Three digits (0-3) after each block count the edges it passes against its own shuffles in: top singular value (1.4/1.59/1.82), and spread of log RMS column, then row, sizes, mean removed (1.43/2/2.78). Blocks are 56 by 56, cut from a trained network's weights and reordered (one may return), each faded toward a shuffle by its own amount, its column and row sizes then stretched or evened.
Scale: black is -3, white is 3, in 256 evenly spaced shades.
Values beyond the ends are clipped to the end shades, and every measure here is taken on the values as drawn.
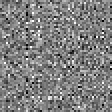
3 2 1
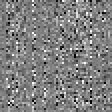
0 3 1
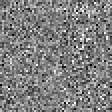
1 1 0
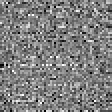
3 0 2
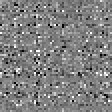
0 2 3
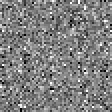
0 2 0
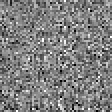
1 1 1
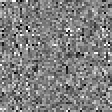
1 2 1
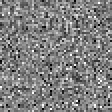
1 2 0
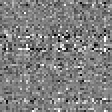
1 1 3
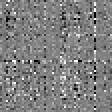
1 3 2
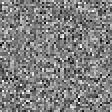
3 0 0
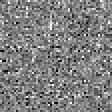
0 1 2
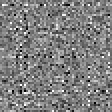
2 2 2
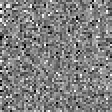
2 1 0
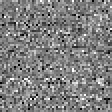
0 0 2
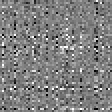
3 3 2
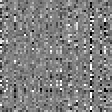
3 3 1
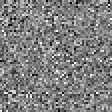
2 0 1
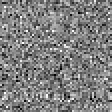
3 0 1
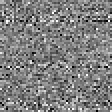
3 0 2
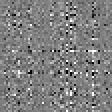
2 3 2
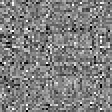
2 2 1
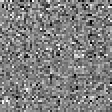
0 1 2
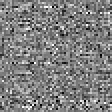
3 1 2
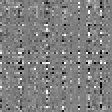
2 3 2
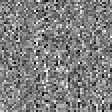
2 2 0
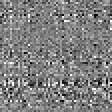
3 1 3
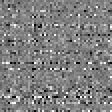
2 1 3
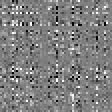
1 3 3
